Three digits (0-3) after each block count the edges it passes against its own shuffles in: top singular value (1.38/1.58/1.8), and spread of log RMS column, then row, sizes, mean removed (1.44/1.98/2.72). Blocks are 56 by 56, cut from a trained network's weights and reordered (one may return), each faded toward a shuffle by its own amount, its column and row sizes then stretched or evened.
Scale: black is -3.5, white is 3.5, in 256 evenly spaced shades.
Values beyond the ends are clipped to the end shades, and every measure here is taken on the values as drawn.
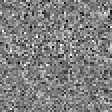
1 0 1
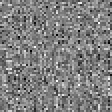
3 2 0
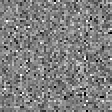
0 1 1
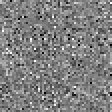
1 1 1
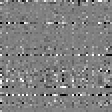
3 2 3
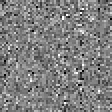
1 2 0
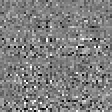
1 1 3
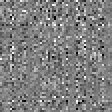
2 3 2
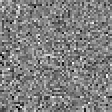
1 1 1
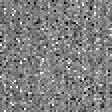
0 0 0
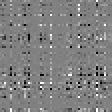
3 3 3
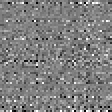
2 1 3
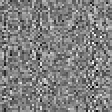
3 2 0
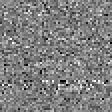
2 0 2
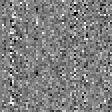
1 3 0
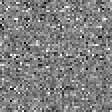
0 0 2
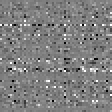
1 2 3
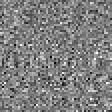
3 0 2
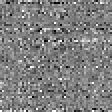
1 1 3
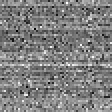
3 0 0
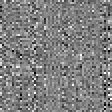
3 3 1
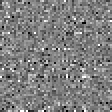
1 1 2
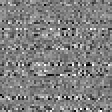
3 0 3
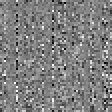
1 3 1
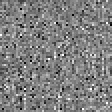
0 2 1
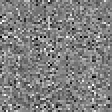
1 2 1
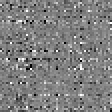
1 2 3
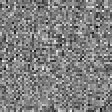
3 0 1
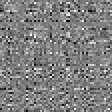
3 2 3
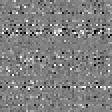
1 0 3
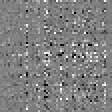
0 3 2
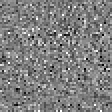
0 1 1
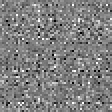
1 2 3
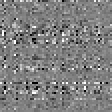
3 2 3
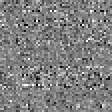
0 1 3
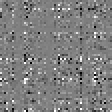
1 3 3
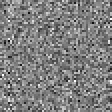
2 1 0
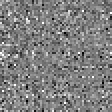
0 2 2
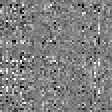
0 3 2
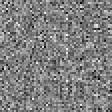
2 1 0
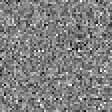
0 0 1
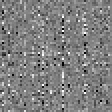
1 3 1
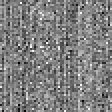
3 1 0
